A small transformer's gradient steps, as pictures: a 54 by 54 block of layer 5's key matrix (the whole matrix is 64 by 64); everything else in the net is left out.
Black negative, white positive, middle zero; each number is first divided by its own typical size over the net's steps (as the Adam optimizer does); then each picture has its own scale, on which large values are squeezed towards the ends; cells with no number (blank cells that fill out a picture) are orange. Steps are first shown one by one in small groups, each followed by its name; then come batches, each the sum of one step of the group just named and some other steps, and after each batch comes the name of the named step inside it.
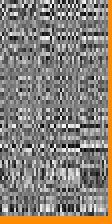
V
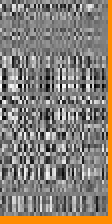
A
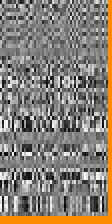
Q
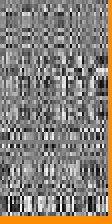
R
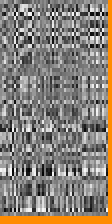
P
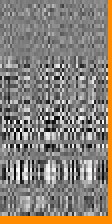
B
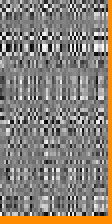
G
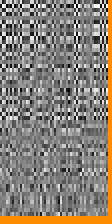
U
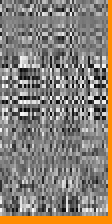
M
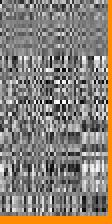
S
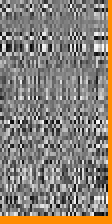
G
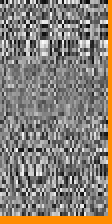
Q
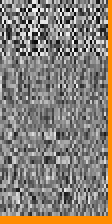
A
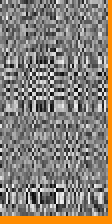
Q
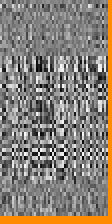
A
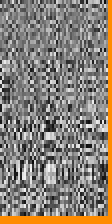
B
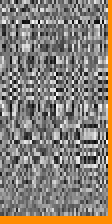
V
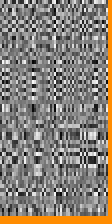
V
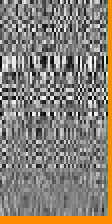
Q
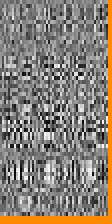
B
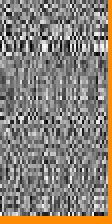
G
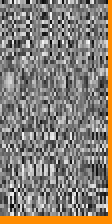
R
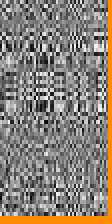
G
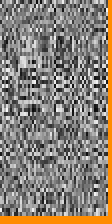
M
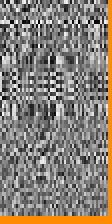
A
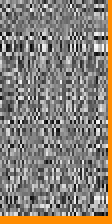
G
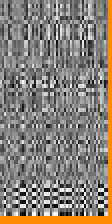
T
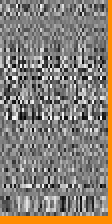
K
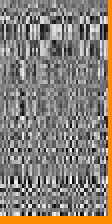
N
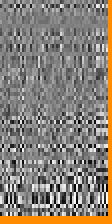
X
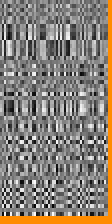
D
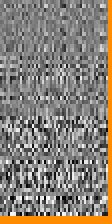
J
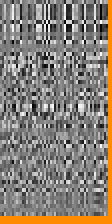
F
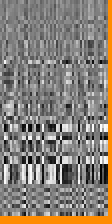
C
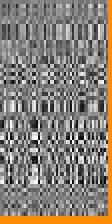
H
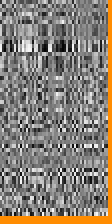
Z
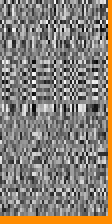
F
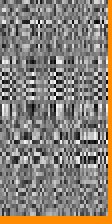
T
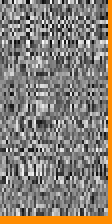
F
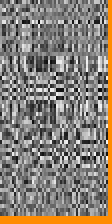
Z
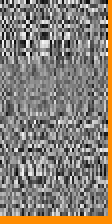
N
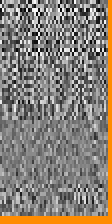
K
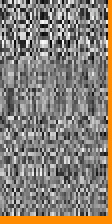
D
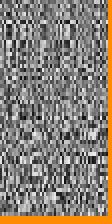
K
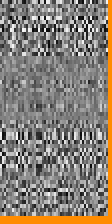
T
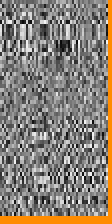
Z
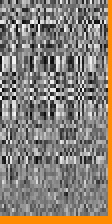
H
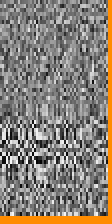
J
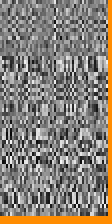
X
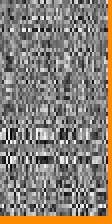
T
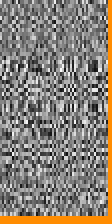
J
